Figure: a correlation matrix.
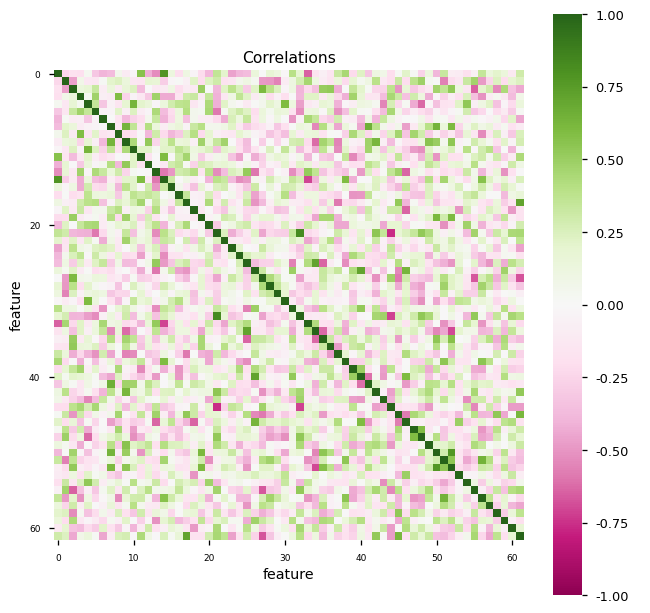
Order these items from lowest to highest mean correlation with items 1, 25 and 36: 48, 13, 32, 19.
19, 32, 13, 48
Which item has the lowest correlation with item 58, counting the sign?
2
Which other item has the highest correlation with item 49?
9
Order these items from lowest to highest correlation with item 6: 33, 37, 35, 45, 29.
35, 45, 29, 37, 33
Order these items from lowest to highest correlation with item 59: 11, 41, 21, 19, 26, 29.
11, 41, 29, 21, 19, 26
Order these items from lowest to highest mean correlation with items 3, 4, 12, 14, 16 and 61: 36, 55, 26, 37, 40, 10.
37, 26, 40, 36, 55, 10
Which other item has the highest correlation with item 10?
4
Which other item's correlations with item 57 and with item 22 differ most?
61
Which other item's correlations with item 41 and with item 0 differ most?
7
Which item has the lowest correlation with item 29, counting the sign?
1
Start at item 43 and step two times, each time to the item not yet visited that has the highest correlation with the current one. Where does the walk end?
21
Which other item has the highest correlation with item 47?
48
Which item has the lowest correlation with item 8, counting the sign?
56
